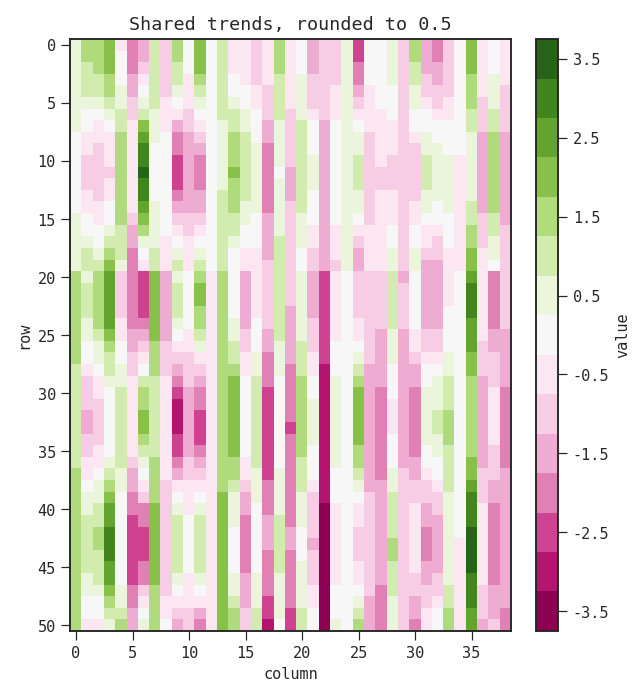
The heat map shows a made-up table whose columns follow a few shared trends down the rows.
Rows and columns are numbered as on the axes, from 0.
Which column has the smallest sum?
22
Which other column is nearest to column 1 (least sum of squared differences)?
2
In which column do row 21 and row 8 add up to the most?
35
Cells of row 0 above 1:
8
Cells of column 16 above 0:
24
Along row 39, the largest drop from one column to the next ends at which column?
36
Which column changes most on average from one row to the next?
6
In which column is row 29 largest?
14
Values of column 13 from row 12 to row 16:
0.5 1 1 1 1
